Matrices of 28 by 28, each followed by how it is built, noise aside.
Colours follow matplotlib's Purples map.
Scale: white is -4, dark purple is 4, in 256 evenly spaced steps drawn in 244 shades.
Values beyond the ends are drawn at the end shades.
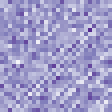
Hankel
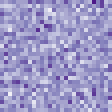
noise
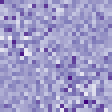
block diagonal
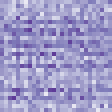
blocks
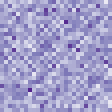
Hankel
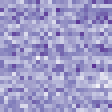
blocks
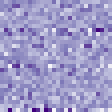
uneven rows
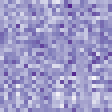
blocks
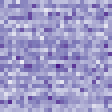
blocks
